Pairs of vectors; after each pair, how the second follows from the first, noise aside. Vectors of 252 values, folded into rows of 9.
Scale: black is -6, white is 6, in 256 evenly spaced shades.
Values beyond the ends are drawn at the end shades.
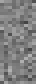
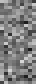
scaled up.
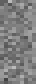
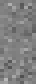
negated, partly zeroed.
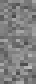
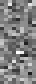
wrapped around, negated, scaled up.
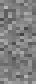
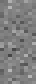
reversed, partly zeroed.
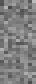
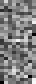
reversed, negated, scaled up.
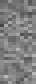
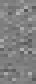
wrapped around, negated, partly zeroed.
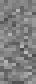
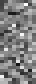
wrapped around, scaled up.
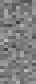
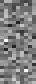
scaled up.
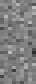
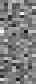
reversed, negated, scaled up.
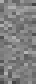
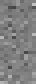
negated, partly zeroed.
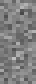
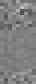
partly zeroed.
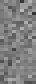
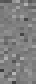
reversed, partly zeroed.
